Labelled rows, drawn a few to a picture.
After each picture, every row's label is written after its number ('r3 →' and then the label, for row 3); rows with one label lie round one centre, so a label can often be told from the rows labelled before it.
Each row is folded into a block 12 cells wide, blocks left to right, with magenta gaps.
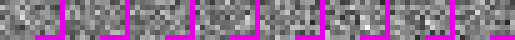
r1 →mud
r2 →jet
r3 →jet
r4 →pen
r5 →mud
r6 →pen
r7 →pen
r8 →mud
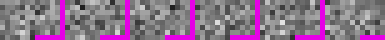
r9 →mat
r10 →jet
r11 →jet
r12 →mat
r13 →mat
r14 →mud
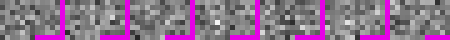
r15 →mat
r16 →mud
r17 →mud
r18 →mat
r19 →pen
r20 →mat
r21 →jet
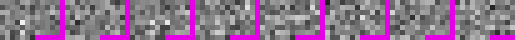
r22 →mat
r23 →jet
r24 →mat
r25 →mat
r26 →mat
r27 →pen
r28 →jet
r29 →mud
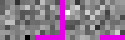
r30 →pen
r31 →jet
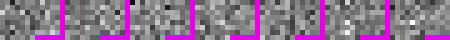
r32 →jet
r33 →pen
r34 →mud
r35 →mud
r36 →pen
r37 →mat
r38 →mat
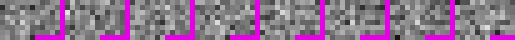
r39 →mat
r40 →jet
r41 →pen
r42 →mat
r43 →mud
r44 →mud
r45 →mud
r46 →mud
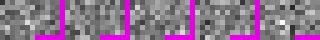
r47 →mud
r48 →jet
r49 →jet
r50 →jet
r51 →mat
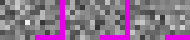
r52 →mud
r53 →jet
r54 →pen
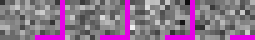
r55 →mud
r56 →pen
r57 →mud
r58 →jet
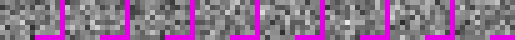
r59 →mat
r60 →mud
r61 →mat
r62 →jet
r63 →jet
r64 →mat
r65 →jet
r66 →jet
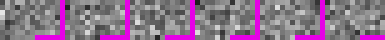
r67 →jet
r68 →mat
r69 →pen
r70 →pen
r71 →mud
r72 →mud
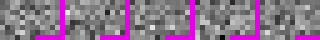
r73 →mat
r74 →jet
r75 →pen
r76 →pen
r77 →pen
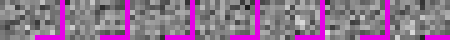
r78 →jet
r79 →mud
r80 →mat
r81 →mud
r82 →pen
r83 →pen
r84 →mat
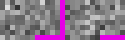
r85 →jet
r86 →mat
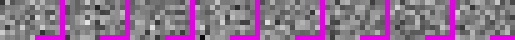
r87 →pen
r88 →mat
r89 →pen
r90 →mud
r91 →pen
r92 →jet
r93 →jet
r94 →jet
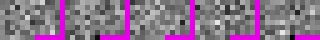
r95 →jet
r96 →mat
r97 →mud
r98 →mat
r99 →mat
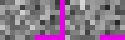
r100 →mud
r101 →mud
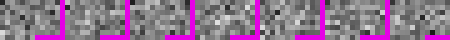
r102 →pen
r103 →mat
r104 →mud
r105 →mat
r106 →mud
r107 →pen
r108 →pen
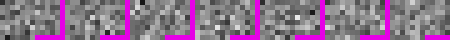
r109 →mud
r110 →pen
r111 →jet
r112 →pen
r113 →pen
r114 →mud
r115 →mat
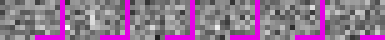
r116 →pen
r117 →mud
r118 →pen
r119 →pen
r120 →pen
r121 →jet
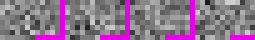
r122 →jet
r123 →mud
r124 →mud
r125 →jet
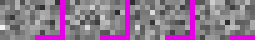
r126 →mud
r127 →pen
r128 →mud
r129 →mud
